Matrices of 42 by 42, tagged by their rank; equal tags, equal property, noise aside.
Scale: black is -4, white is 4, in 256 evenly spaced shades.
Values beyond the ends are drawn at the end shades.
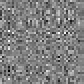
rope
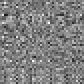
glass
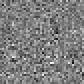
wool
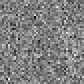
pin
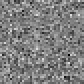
pin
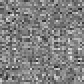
wool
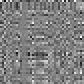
rope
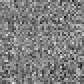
pin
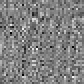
glass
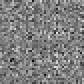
wool
